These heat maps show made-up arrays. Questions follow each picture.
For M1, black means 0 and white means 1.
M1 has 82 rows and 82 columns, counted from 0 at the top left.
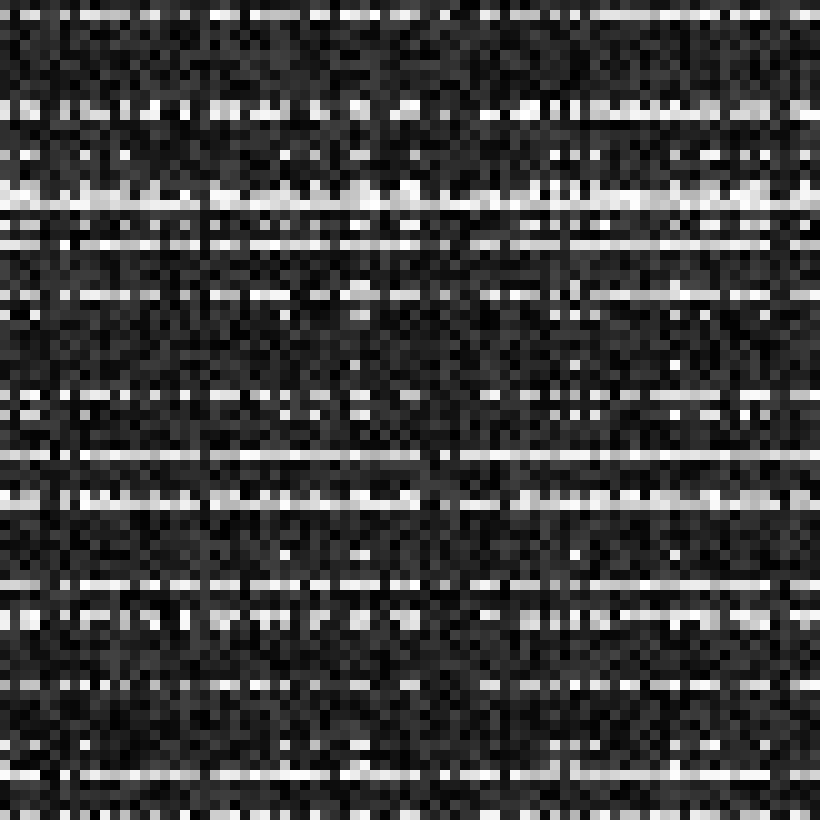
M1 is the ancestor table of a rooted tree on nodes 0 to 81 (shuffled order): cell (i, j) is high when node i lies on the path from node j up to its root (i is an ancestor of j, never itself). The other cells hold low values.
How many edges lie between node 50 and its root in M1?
2
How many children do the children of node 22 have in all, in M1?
5
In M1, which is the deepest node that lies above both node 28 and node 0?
76
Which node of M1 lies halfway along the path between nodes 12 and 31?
41
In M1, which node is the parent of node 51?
11
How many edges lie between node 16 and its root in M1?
4
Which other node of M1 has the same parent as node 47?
1
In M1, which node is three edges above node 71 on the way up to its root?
15
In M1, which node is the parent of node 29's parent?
19
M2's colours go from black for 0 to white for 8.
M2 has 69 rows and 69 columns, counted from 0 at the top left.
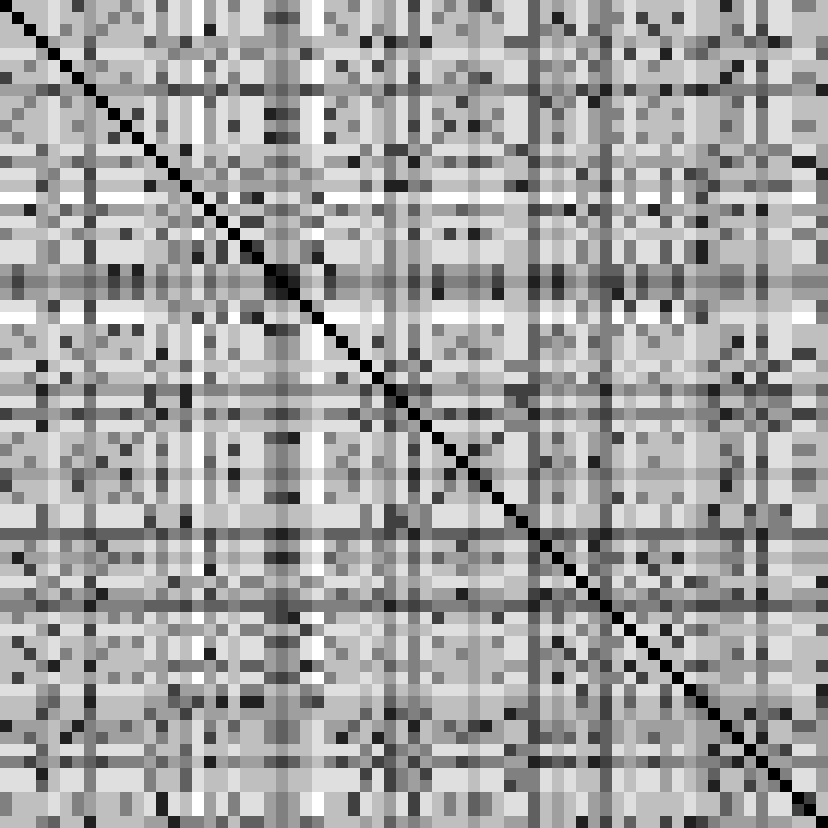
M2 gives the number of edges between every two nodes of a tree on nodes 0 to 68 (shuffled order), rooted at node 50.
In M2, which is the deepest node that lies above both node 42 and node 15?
32
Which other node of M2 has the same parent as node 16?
26
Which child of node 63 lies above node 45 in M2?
49
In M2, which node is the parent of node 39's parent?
44
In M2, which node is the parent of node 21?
58
